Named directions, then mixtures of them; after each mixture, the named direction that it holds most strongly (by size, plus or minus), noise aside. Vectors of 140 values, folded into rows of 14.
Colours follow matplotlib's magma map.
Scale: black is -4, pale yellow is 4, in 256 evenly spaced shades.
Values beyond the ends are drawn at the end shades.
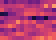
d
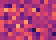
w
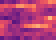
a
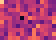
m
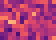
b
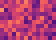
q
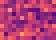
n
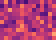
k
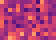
m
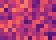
q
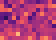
b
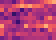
a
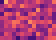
m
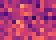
k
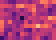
a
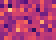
k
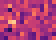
b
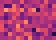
w
